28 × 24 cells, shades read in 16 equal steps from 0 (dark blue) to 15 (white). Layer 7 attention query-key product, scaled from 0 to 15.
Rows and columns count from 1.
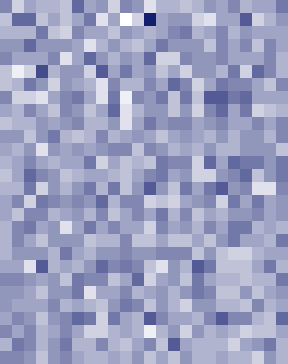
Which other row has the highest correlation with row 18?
13
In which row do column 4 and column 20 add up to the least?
6
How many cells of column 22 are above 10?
8
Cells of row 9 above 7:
18
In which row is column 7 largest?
11
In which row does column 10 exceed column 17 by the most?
22
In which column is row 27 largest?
20
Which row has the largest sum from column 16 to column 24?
26
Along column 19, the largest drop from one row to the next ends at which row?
25
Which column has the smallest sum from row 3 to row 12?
19
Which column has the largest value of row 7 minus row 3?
9
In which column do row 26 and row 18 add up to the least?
3
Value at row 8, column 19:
4
